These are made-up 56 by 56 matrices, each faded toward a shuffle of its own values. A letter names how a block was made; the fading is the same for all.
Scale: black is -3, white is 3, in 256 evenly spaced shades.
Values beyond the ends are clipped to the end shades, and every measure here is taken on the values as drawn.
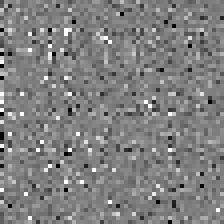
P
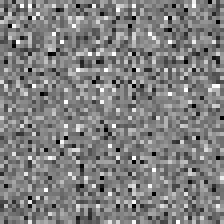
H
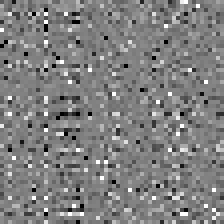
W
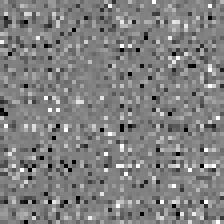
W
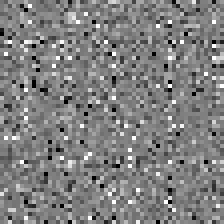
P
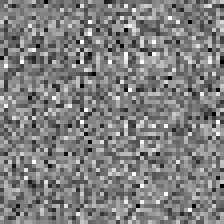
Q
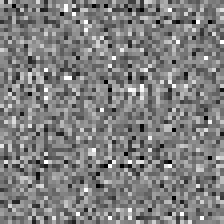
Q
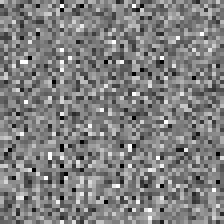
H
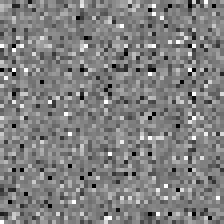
P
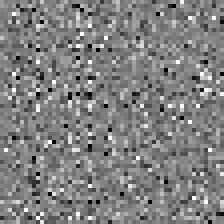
P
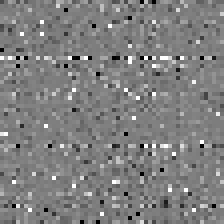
W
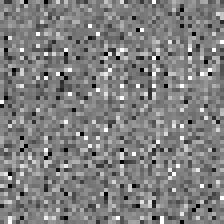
P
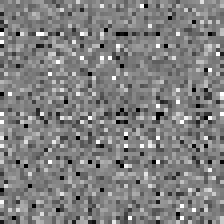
P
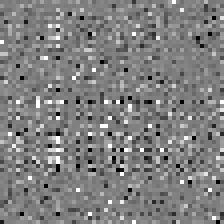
W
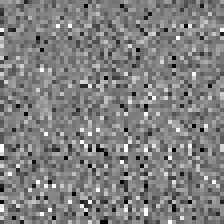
P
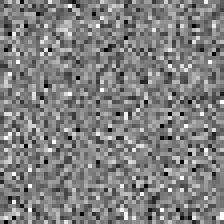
Q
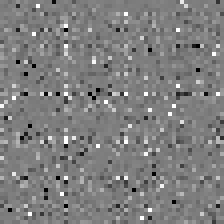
W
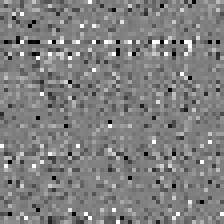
W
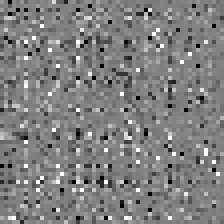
W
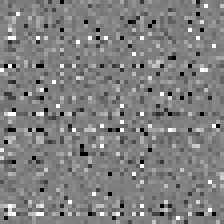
W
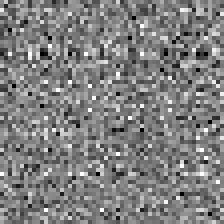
Q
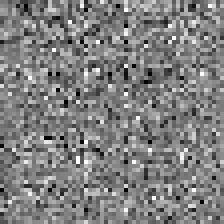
H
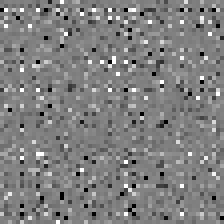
W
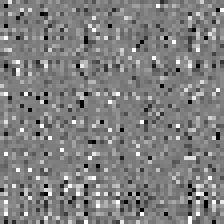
W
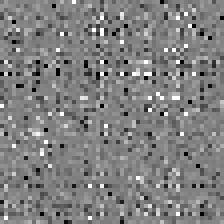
W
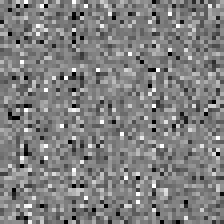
P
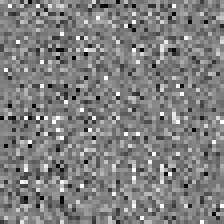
P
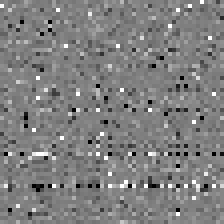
W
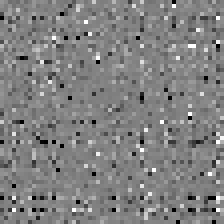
W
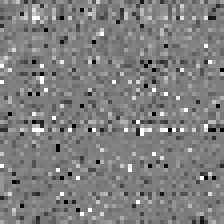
W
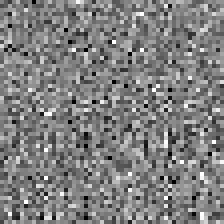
Q
